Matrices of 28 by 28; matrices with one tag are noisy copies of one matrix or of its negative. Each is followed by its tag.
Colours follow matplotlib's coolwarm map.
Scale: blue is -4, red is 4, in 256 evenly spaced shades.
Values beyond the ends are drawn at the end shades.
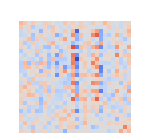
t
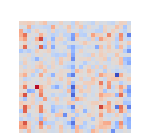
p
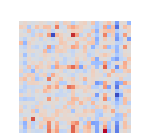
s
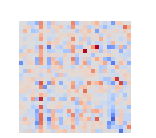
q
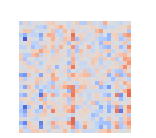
p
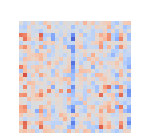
p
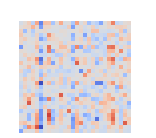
q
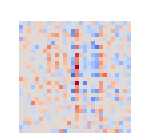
t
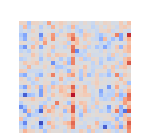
p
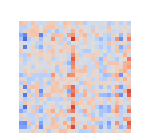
p
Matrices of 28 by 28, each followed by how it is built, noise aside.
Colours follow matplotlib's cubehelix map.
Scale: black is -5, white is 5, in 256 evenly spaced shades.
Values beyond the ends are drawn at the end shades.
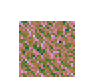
Toeplitz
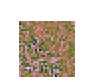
lower triangular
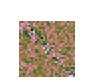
banded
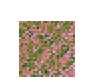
Hankel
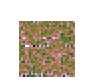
uneven rows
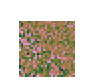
lower triangular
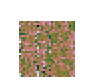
uneven columns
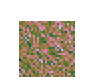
Toeplitz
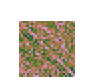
Toeplitz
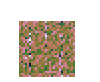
uneven columns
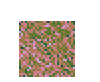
Toeplitz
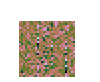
uneven columns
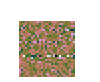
uneven rows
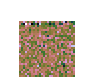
uneven rows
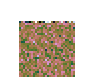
uneven rows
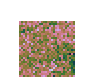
smooth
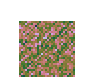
Hankel
